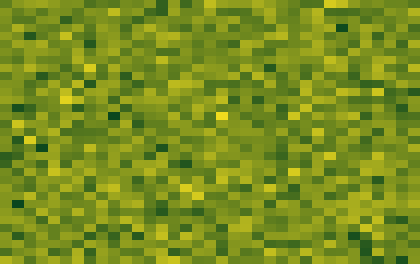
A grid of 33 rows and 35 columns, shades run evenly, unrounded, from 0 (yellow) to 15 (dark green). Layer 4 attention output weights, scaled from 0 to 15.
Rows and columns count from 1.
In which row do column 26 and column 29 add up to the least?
12
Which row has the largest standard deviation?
15
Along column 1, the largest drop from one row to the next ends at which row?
33
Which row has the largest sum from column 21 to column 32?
31
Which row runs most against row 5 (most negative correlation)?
9
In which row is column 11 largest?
10
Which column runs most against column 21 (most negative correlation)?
23
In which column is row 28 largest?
34
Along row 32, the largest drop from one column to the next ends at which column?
32
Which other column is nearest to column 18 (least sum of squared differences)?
22
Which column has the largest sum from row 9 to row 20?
24
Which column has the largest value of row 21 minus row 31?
16
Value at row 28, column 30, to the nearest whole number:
4
